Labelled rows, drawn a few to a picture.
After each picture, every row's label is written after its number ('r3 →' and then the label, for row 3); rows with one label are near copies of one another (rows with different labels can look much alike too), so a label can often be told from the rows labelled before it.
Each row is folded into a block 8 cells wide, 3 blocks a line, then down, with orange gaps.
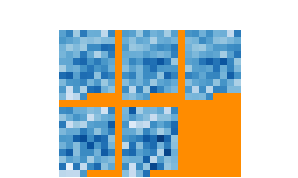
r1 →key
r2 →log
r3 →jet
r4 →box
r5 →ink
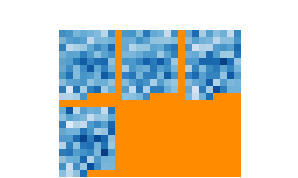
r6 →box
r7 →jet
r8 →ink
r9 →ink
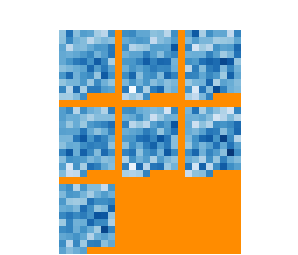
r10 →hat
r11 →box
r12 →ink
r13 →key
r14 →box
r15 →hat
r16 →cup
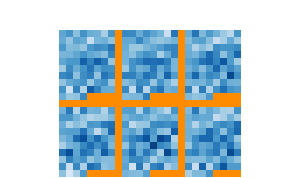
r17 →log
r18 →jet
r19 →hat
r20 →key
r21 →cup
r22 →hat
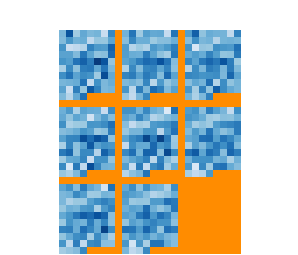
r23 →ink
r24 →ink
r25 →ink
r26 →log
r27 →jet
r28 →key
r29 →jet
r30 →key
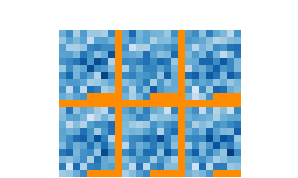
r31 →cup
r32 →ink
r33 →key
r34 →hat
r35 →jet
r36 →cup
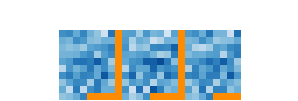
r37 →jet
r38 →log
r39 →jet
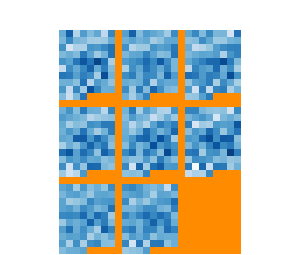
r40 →ink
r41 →ink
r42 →jet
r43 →key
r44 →hat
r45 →box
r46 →cup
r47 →box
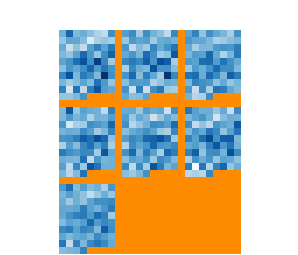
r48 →hat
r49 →cup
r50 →key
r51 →ink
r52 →log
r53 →box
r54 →hat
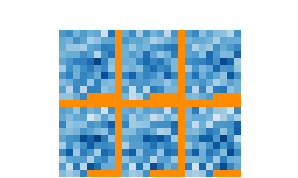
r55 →jet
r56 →key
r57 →cup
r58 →log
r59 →log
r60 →hat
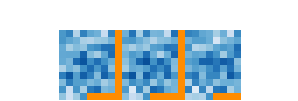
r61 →key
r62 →key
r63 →box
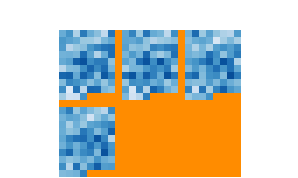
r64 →key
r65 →key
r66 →hat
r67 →hat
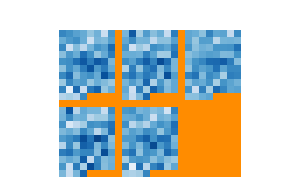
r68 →box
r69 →ink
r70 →log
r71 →ink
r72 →box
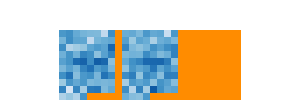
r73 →box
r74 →log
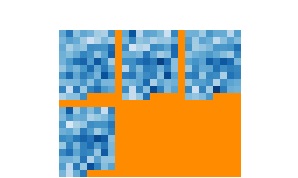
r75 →hat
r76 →ink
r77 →log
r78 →ink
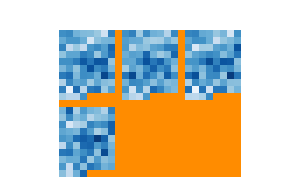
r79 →box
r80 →key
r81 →box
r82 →ink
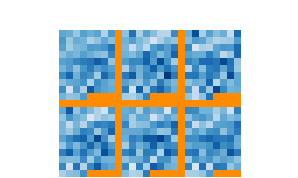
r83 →log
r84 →hat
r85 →ink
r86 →hat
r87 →log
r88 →box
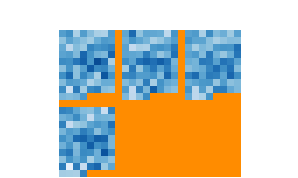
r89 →cup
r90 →ink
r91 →key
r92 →box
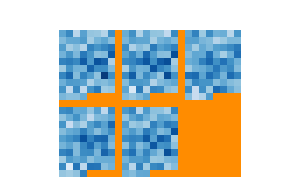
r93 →cup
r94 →cup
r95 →key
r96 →box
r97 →cup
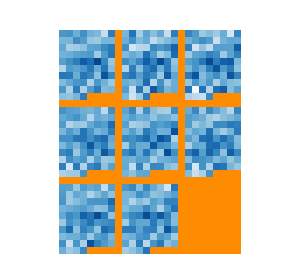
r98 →jet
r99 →ink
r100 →box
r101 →box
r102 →cup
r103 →key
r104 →log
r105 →jet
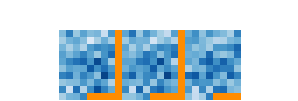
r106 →hat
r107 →hat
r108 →key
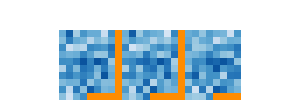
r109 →ink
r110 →ink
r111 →log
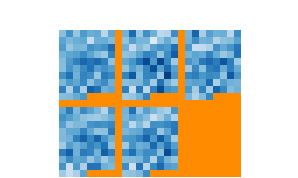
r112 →log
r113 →hat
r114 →ink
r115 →key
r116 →hat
